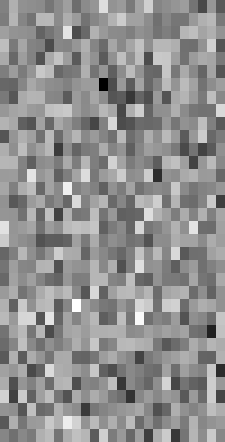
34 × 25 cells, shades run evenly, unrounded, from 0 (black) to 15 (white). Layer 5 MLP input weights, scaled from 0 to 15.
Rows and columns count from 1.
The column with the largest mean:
8
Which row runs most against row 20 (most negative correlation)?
14
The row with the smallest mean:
10
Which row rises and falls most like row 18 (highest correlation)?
25
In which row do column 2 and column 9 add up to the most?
33
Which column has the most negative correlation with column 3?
21
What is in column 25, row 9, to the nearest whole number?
13
